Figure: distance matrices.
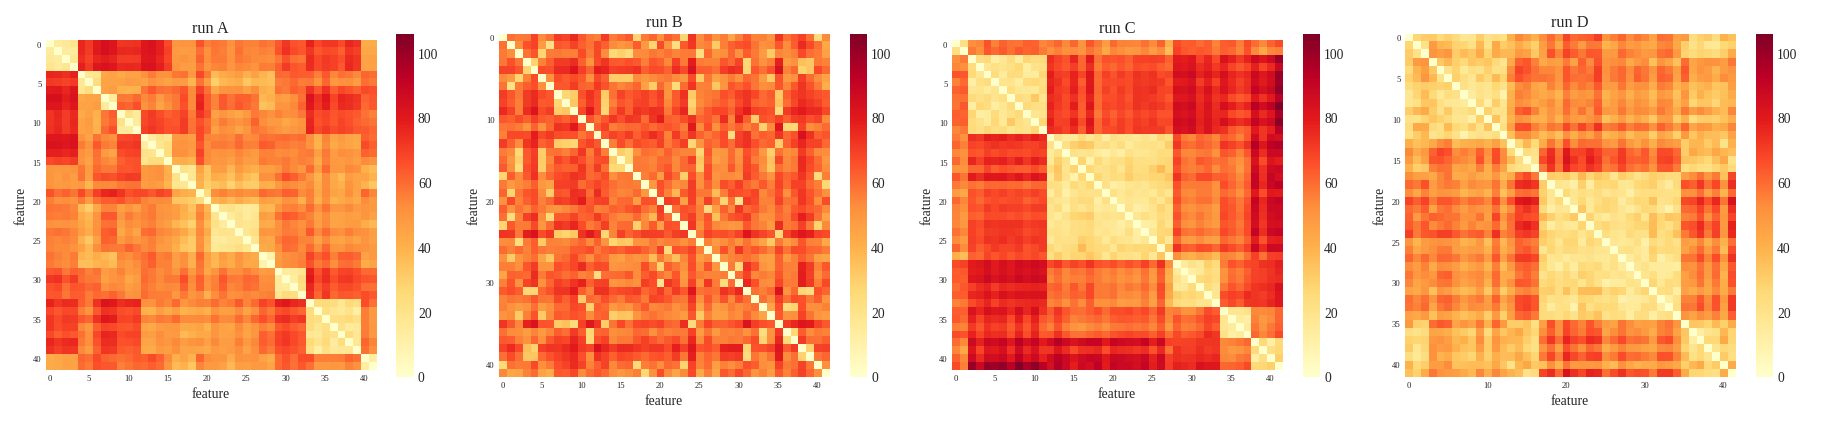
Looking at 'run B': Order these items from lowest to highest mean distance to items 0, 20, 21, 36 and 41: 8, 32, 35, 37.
37, 32, 8, 35
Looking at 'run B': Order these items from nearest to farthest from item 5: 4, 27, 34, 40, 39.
34, 27, 40, 39, 4
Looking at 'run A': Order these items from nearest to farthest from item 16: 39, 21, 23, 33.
23, 21, 39, 33
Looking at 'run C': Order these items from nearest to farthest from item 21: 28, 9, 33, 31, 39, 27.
27, 33, 31, 28, 9, 39
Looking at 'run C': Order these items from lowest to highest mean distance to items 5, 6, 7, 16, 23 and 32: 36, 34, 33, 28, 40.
33, 36, 28, 34, 40
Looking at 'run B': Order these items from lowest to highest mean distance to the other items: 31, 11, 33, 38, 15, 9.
33, 15, 11, 31, 9, 38
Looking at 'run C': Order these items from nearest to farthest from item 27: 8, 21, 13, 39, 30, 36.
21, 13, 30, 36, 39, 8
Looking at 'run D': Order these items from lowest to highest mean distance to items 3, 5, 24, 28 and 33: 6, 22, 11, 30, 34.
34, 30, 22, 6, 11
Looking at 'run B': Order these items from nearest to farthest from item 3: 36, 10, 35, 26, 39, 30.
39, 36, 26, 10, 30, 35
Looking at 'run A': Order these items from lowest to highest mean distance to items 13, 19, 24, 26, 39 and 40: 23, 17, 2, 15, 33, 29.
23, 17, 15, 33, 29, 2
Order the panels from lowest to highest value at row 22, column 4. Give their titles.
run A, run D, run C, run B
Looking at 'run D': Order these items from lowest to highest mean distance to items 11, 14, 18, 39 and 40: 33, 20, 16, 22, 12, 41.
12, 16, 41, 33, 22, 20
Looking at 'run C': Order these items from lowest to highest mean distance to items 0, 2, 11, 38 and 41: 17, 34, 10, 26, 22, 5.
5, 10, 34, 22, 26, 17
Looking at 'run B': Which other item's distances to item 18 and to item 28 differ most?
30
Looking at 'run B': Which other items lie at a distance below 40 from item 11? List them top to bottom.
33, 36, 37
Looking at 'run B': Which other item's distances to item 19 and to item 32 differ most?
10
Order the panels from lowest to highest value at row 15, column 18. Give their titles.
run C, run A, run B, run D
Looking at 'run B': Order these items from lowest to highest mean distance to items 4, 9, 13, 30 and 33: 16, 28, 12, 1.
28, 16, 1, 12
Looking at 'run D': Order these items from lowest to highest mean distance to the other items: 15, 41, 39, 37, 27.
27, 39, 37, 41, 15
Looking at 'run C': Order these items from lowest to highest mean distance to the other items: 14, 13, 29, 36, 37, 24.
14, 24, 13, 36, 29, 37
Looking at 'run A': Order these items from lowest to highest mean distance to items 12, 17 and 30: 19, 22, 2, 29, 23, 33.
29, 23, 22, 19, 33, 2
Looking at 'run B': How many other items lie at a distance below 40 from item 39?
4
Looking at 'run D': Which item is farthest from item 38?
20
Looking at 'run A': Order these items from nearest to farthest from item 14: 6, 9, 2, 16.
16, 6, 9, 2
